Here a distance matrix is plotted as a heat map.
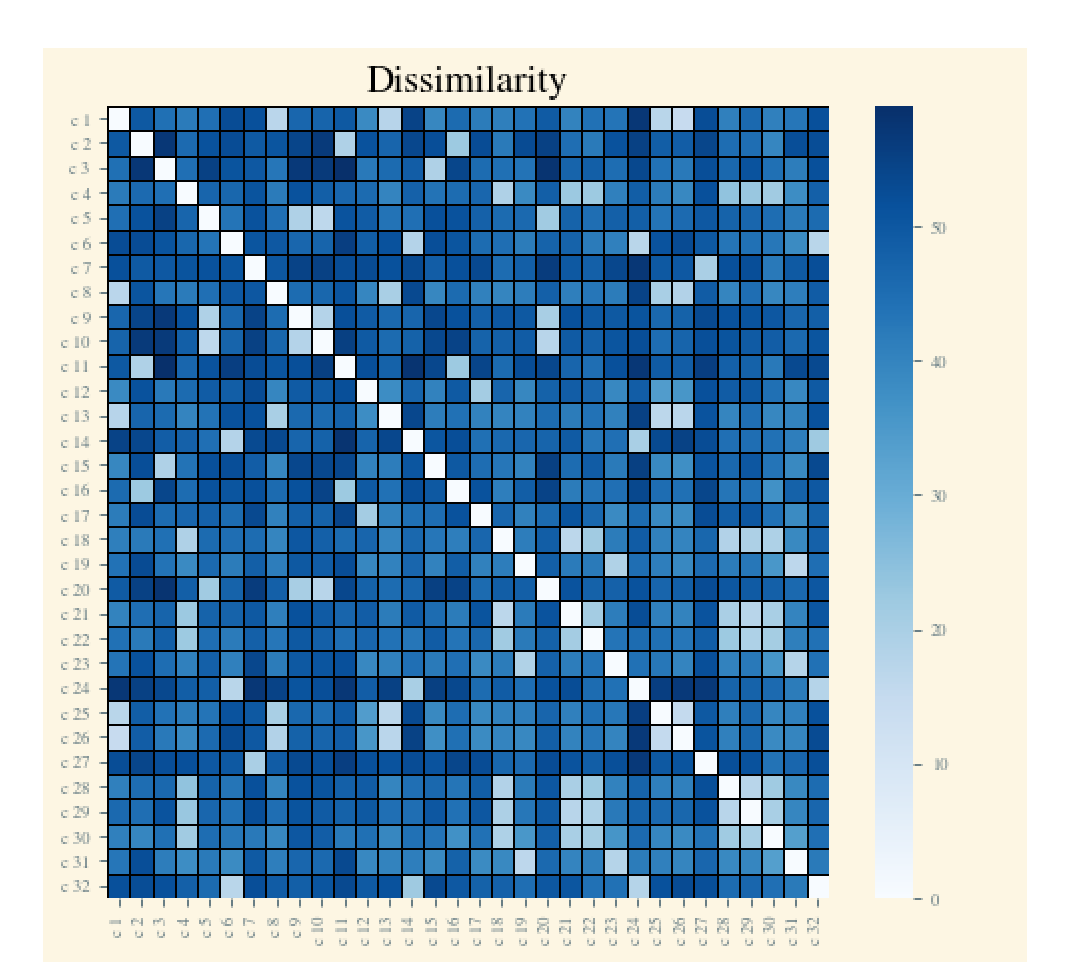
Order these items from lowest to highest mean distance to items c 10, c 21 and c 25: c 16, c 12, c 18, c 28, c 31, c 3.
c 18, c 28, c 31, c 12, c 16, c 3
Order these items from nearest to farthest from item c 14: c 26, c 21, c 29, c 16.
c 29, c 21, c 16, c 26
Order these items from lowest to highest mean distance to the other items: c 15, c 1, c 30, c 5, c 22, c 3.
c 30, c 22, c 1, c 5, c 15, c 3
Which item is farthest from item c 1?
c 24
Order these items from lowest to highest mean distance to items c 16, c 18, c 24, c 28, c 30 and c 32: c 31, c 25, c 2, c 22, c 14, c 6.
c 22, c 6, c 14, c 31, c 2, c 25
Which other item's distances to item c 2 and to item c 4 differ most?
c 11
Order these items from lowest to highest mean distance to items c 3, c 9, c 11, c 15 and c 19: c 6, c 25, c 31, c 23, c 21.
c 31, c 23, c 25, c 21, c 6
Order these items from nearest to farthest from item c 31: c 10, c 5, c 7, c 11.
c 5, c 10, c 7, c 11
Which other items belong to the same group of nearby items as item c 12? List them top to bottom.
c 17
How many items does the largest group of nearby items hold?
7
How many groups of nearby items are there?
9
